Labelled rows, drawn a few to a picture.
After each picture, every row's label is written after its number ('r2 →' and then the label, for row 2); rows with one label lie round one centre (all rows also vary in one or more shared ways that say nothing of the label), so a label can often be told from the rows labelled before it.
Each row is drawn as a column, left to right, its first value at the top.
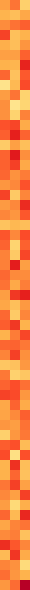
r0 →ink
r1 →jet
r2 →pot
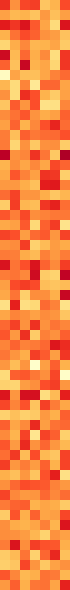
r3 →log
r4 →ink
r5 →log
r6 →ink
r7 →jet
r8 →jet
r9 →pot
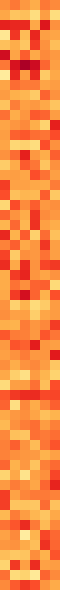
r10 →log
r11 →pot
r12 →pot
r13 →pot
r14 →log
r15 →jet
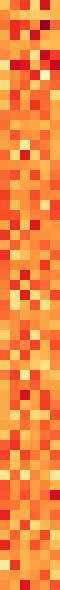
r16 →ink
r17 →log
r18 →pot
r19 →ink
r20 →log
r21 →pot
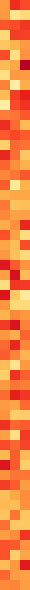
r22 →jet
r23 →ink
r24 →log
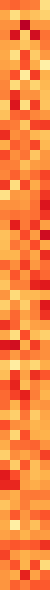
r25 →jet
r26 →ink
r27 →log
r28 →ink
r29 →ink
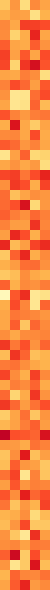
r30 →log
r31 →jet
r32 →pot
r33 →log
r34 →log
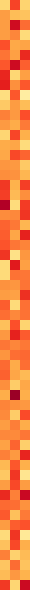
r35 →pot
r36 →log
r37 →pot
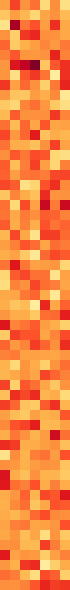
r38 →jet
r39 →log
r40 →pot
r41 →pot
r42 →ink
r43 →log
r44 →pot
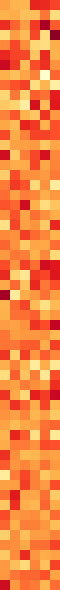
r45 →pot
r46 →log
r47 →jet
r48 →ink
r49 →log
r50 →ink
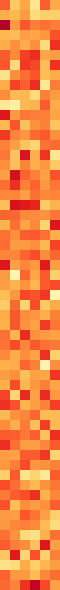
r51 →log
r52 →jet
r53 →pot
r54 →pot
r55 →ink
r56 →log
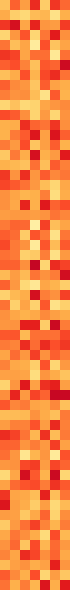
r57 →log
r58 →log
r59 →jet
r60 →jet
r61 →pot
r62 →jet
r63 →pot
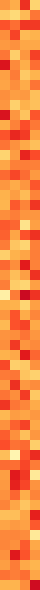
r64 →log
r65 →jet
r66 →jet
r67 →pot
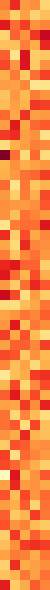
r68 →pot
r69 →jet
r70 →log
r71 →ink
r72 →ink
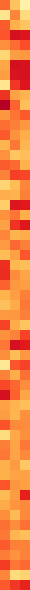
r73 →ink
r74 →pot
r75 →pot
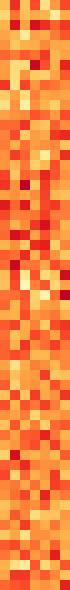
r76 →jet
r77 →ink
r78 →jet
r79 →log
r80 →log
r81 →jet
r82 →pot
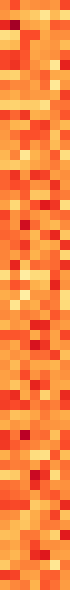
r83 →log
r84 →log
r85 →log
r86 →jet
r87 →jet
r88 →ink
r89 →log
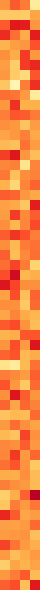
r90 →ink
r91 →ink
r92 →log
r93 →pot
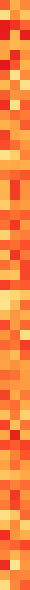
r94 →log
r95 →log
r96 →ink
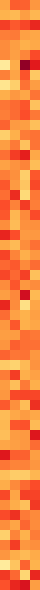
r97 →ink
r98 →ink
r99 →pot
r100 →log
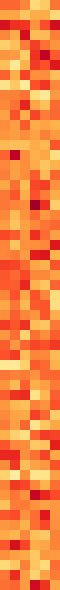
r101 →ink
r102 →ink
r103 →ink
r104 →pot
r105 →pot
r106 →log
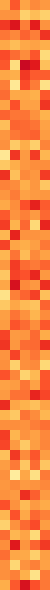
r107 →log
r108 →ink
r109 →pot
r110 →pot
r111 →ink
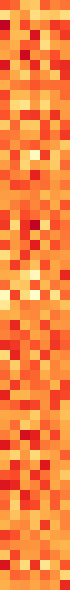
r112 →log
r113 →jet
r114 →log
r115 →log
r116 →jet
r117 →log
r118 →pot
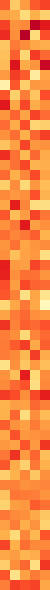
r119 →ink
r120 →pot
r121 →ink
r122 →log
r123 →log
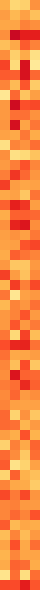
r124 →pot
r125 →ink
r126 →pot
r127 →ink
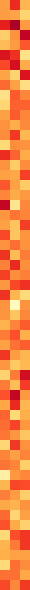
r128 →pot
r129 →log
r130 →ink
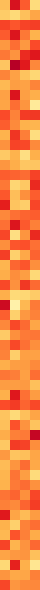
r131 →ink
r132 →log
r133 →log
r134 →log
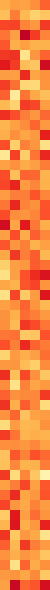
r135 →log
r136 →pot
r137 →ink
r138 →ink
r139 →pot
